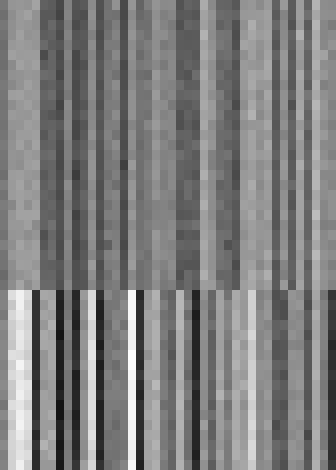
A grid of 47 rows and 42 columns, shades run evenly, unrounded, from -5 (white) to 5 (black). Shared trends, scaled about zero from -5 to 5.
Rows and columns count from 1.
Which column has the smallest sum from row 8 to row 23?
40
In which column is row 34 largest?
8
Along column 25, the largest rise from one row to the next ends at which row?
30
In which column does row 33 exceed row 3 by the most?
5
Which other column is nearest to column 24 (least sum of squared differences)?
29
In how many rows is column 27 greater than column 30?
18
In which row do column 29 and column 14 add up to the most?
25
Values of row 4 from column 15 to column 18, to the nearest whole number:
0 2 -1 0
